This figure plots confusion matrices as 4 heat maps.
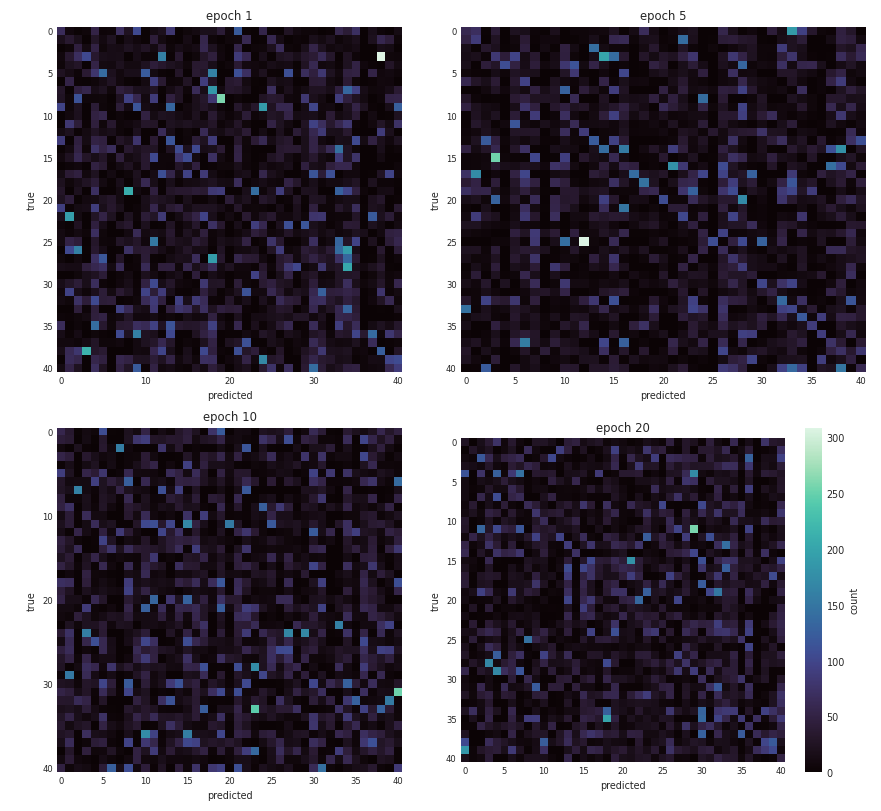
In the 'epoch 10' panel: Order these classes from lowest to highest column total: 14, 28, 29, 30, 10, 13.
28, 29, 13, 14, 30, 10
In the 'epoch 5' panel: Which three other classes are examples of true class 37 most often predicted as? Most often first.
6, 16, 14
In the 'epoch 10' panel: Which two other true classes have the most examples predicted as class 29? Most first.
24, 3
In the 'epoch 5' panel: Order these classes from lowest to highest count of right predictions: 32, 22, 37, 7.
7, 37, 22, 32
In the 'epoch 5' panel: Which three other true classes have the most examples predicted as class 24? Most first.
8, 17, 33
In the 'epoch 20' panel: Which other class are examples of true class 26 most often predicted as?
36
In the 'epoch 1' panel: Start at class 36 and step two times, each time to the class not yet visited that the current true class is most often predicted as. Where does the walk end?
24
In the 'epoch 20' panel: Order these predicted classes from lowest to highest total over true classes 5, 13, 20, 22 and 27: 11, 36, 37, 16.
37, 11, 36, 16
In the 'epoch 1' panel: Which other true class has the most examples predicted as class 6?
14
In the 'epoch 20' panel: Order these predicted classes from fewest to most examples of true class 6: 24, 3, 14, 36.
14, 3, 24, 36
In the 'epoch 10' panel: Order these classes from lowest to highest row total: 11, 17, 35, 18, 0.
17, 35, 0, 18, 11
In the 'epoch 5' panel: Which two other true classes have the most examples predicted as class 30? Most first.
25, 12
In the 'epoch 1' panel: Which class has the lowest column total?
36
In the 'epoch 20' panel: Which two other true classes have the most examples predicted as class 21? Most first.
15, 17
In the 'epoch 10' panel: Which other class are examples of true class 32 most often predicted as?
39
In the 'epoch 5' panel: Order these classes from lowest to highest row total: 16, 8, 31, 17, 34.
31, 8, 34, 16, 17
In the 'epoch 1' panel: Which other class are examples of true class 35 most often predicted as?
4
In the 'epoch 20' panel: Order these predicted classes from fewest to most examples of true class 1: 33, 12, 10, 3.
10, 3, 33, 12
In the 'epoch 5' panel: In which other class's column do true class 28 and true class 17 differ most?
1
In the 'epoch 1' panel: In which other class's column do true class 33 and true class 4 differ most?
34
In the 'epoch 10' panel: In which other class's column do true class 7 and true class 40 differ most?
2
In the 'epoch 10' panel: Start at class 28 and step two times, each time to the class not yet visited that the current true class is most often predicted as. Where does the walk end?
33
